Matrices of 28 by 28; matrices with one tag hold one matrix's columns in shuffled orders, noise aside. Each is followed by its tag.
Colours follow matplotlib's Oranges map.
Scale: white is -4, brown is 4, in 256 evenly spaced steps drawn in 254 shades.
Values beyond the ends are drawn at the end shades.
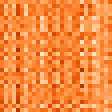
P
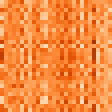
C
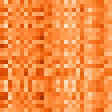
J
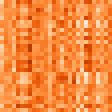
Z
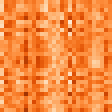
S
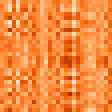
S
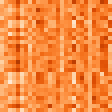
Z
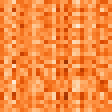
J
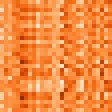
J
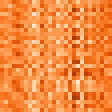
J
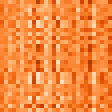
Z
